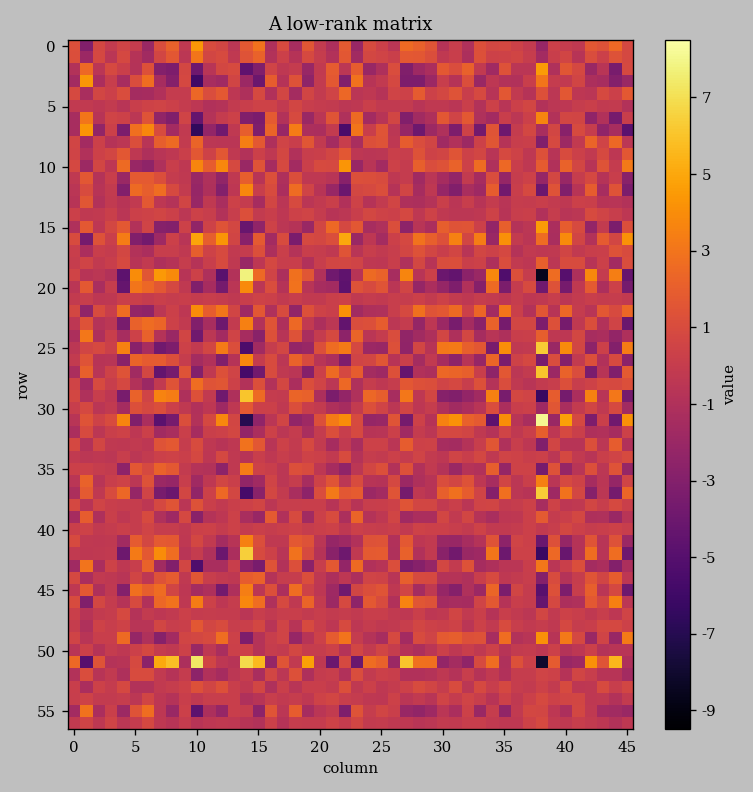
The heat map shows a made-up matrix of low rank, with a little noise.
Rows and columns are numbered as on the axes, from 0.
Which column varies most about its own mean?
38
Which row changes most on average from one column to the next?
51
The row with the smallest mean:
7
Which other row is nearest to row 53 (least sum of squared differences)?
48
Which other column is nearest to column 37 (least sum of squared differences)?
36
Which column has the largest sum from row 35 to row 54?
14
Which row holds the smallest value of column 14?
31
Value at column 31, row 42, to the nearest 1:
-4
